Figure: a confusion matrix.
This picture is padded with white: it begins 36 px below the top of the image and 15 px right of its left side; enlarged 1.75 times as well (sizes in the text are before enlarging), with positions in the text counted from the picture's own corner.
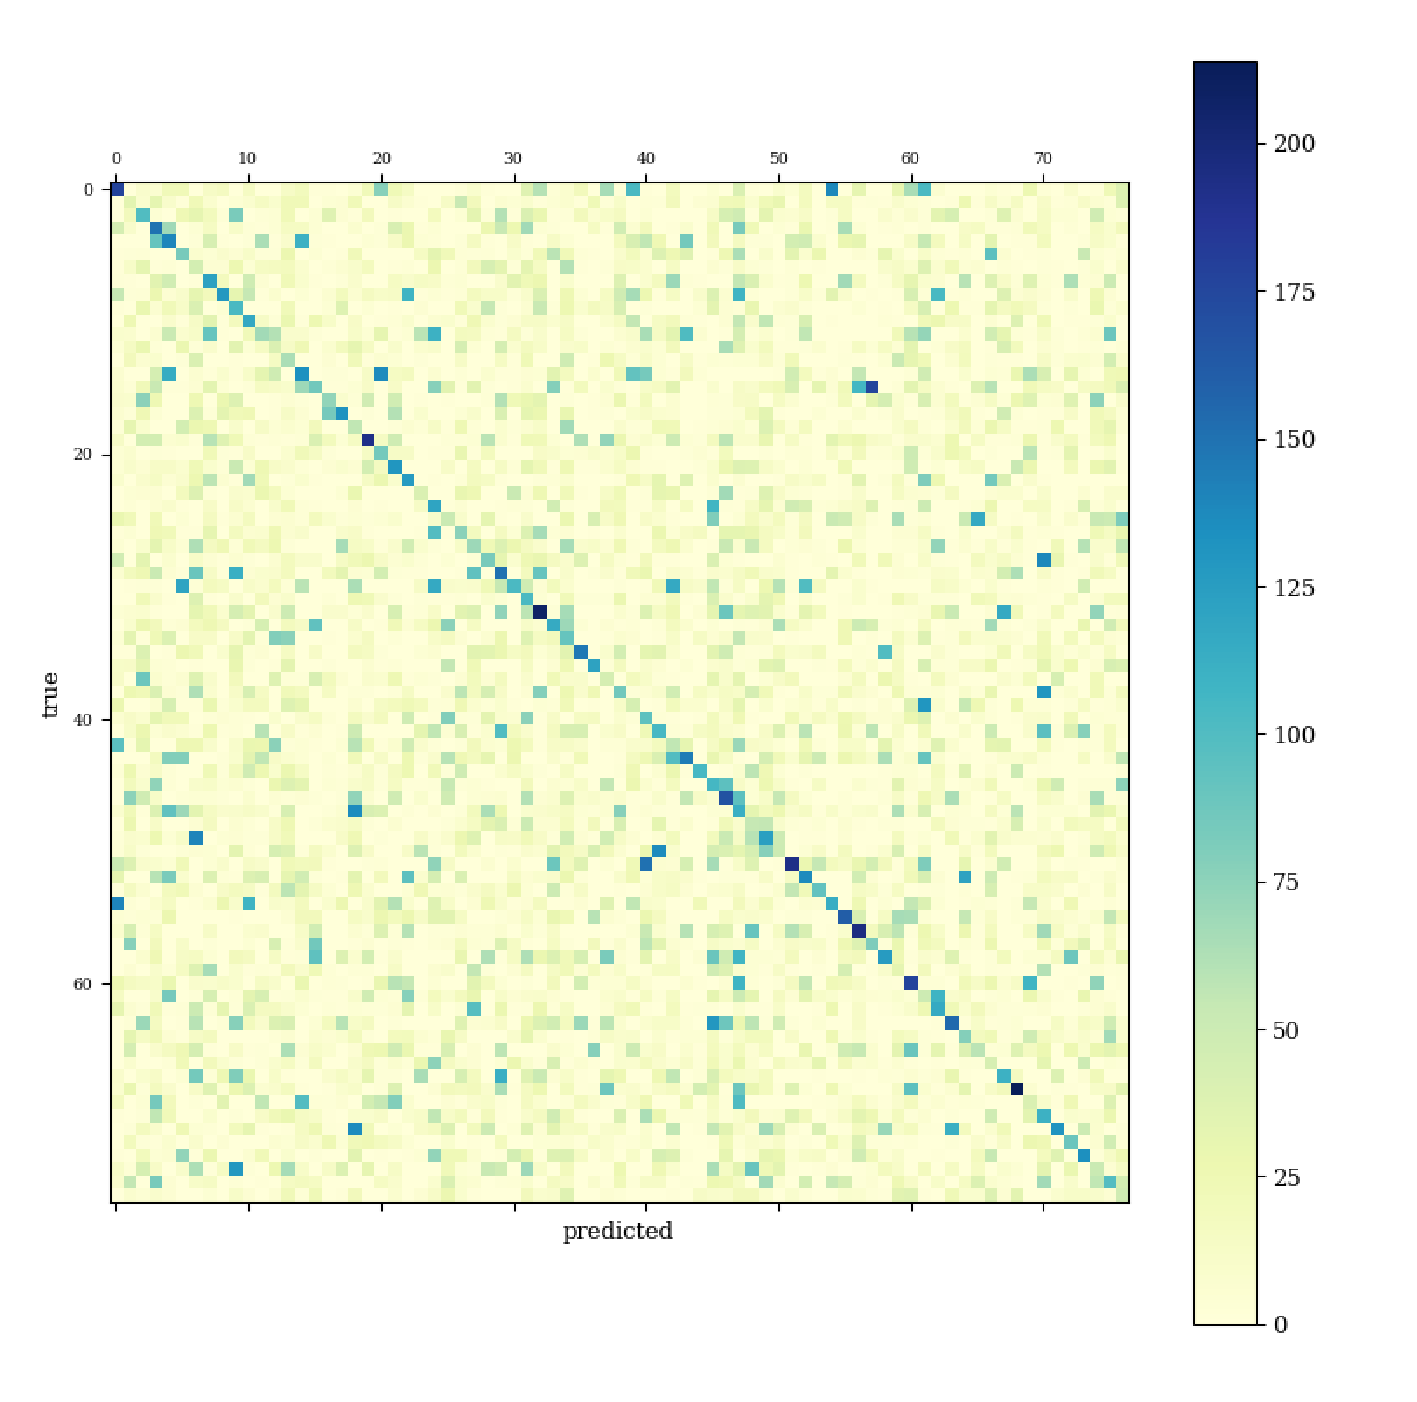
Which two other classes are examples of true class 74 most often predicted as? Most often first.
9, 48
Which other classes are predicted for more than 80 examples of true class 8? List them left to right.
22, 47, 62
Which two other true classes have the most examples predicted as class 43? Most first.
11, 4
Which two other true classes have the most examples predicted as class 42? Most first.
30, 43
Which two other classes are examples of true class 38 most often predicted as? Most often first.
70, 32
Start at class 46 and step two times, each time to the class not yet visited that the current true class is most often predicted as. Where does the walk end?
18
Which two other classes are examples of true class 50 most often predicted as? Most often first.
41, 49
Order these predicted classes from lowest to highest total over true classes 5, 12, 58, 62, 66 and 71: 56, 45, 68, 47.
68, 56, 45, 47
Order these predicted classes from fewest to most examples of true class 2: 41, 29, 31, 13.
41, 13, 31, 29
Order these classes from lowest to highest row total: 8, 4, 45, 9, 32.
9, 45, 4, 8, 32
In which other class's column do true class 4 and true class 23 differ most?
14
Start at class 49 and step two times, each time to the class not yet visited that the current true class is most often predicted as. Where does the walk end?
34
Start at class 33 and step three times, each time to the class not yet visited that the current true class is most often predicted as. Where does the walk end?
1
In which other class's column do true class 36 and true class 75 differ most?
3
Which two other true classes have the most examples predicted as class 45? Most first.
63, 24
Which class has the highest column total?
47
